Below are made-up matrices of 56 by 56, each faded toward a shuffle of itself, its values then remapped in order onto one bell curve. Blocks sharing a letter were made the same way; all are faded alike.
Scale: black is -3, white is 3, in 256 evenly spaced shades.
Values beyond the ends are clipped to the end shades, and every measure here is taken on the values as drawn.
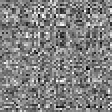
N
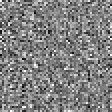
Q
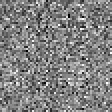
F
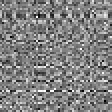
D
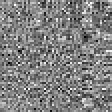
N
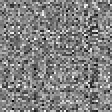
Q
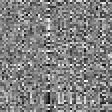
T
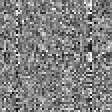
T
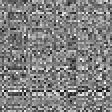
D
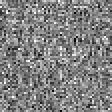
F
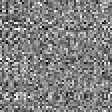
T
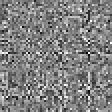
T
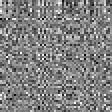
D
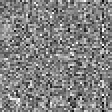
Q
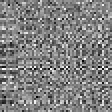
D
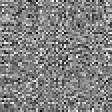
N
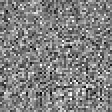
F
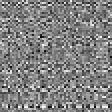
D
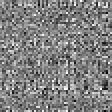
N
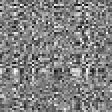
T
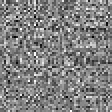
N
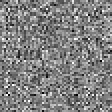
Q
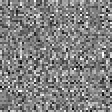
N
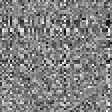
T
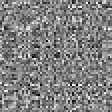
N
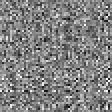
Q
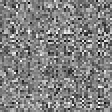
T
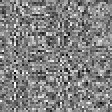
N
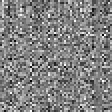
N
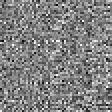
F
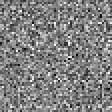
F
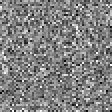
F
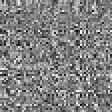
T
